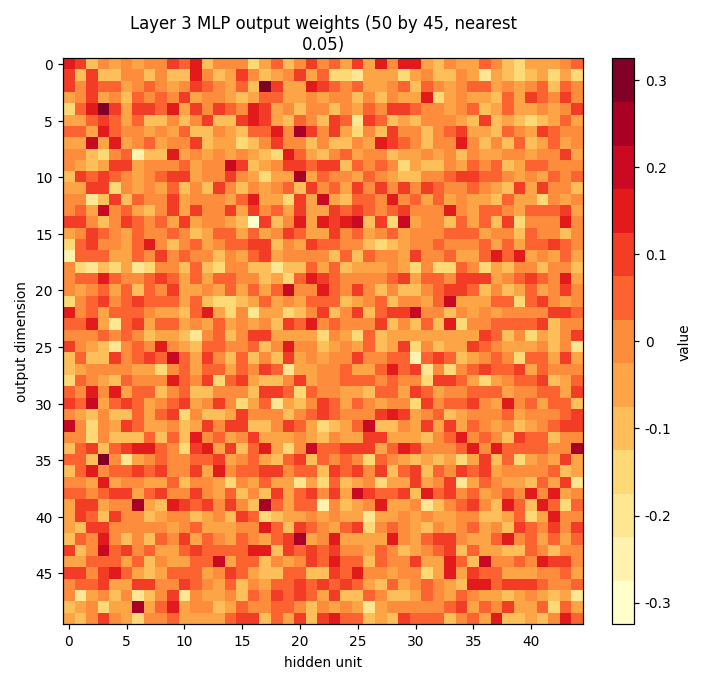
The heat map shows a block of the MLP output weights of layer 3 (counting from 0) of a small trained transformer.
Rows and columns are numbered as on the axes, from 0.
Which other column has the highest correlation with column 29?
25
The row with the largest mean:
34
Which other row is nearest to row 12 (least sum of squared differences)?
31
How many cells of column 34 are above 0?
17
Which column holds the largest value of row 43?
3
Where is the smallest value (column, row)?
16, 14
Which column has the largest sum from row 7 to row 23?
22
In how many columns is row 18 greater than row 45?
8
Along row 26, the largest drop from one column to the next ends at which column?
30
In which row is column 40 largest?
38
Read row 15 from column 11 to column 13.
-0.1 -0.05 0.05
